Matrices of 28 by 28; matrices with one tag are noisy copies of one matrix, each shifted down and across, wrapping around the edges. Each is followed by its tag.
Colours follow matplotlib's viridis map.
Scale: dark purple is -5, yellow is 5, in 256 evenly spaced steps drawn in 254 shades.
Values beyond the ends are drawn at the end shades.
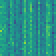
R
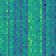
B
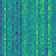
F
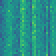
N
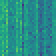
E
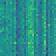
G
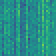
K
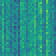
F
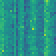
N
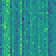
G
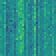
G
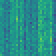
B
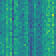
E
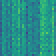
B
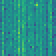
K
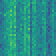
E
